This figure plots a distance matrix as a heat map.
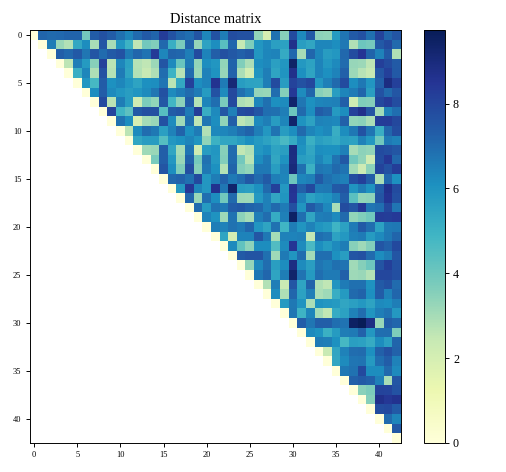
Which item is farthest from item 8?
38
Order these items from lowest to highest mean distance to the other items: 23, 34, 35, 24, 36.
24, 34, 35, 36, 23
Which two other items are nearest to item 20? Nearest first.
10, 11
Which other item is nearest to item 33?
34
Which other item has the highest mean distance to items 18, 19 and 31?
30
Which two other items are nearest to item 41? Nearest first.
36, 32
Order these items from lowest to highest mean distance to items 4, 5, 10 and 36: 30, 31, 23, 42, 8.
8, 31, 23, 30, 42
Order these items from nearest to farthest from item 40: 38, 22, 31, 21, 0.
21, 31, 22, 0, 38
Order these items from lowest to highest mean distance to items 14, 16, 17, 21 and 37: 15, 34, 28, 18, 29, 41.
28, 29, 34, 15, 18, 41
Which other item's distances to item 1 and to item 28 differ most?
23
